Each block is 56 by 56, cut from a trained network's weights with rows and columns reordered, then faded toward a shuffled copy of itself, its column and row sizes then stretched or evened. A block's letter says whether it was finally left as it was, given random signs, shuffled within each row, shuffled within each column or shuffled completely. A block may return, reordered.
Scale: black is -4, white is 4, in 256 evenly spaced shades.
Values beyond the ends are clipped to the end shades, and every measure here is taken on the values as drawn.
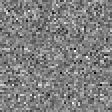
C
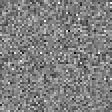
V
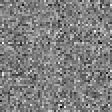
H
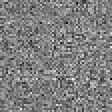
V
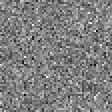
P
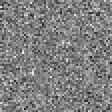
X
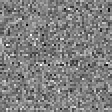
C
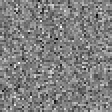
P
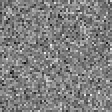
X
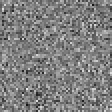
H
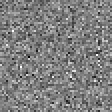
P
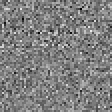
C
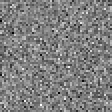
X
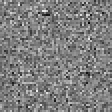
H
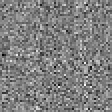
V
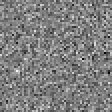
H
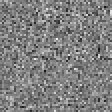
H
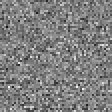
C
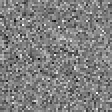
X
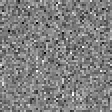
P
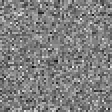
C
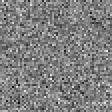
C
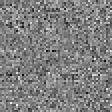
V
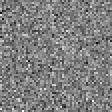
P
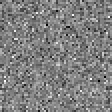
X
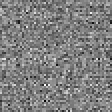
V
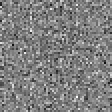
P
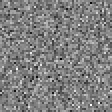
X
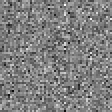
P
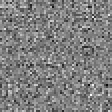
V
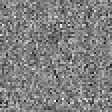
H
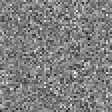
P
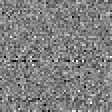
C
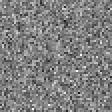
X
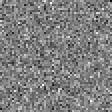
P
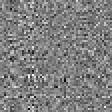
V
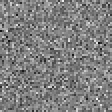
C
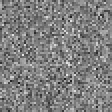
P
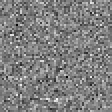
H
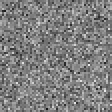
X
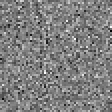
P
